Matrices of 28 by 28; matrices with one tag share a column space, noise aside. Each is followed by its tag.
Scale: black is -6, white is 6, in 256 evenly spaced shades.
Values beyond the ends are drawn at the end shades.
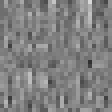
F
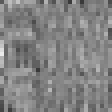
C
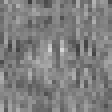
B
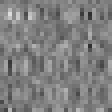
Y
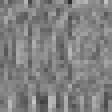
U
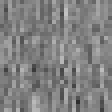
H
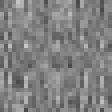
F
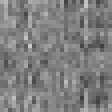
F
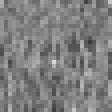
B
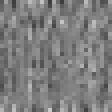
C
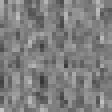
F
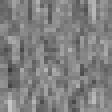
H
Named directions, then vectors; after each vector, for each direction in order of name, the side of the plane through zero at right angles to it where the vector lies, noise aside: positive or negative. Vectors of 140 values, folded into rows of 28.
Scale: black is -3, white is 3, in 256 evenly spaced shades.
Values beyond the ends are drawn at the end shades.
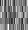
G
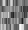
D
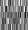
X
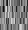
positive, negative, negative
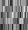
negative, negative, positive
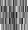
positive, positive, positive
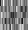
positive, positive, positive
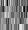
positive, negative, negative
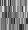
negative, positive, positive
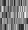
negative, positive, negative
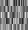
positive, positive, negative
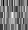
negative, negative, negative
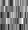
negative, negative, positive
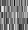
negative, positive, negative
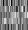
negative, negative, negative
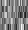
positive, negative, positive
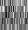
negative, positive, positive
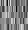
positive, negative, negative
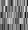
negative, negative, positive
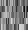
positive, negative, negative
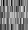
negative, negative, negative
